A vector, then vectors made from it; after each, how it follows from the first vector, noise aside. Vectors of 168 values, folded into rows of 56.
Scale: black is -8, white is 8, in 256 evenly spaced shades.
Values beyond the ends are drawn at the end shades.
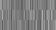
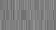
reversed, negated, shrunk.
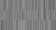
wrapped around, negated, shrunk.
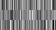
wrapped around, negated, scaled up.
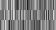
reversed, scaled up.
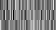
reversed, negated, scaled up.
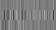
reversed, negated, partly zeroed.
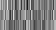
reversed, scaled up.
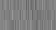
wrapped around, negated, shrunk.
